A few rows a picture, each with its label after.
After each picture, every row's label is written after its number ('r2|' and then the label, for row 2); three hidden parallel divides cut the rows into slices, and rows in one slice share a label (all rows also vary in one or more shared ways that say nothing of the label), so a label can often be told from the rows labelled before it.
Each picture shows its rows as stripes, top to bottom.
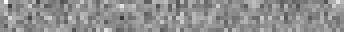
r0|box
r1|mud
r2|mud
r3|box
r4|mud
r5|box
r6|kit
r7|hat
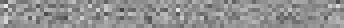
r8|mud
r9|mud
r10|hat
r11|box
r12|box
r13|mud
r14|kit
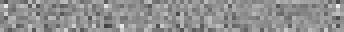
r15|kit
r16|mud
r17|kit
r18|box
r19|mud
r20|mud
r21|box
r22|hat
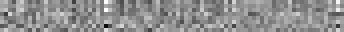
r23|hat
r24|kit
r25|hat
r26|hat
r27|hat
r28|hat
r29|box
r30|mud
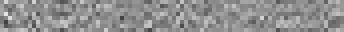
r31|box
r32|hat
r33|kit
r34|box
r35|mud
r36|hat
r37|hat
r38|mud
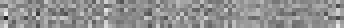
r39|kit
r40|mud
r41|kit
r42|box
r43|hat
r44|kit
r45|kit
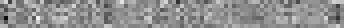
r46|box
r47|box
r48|hat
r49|box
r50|hat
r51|kit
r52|kit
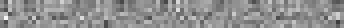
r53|hat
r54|kit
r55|hat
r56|kit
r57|box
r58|kit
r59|mud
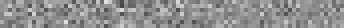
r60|hat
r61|mud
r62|box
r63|box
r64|mud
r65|hat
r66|mud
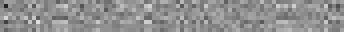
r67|box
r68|hat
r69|mud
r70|mud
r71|box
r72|hat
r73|kit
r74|hat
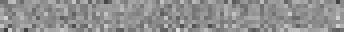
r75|box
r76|kit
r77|kit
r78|hat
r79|mud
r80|mud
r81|hat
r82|hat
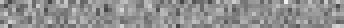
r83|hat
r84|kit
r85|box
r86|box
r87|mud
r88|box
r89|mud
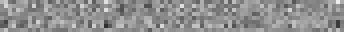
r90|kit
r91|box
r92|hat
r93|mud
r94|kit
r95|kit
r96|box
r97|mud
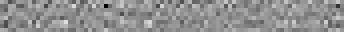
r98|hat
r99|box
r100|kit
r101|kit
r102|mud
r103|hat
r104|kit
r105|kit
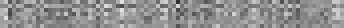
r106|box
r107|hat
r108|box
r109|hat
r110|box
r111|mud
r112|mud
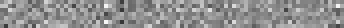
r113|mud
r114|hat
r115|mud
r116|mud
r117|box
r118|hat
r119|hat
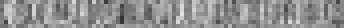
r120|box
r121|box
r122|box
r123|box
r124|mud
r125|hat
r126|mud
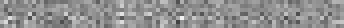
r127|box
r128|kit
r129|kit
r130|kit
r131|box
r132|box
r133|box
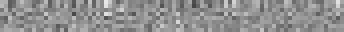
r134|hat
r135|hat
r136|mud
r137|hat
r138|mud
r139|kit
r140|box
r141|mud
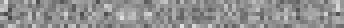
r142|box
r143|kit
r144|kit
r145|kit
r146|kit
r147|kit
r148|box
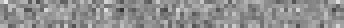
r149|mud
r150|mud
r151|hat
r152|hat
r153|hat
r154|mud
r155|hat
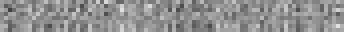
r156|hat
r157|kit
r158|kit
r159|mud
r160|box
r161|kit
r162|kit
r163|kit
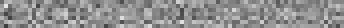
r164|mud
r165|box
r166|hat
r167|hat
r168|hat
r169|box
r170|kit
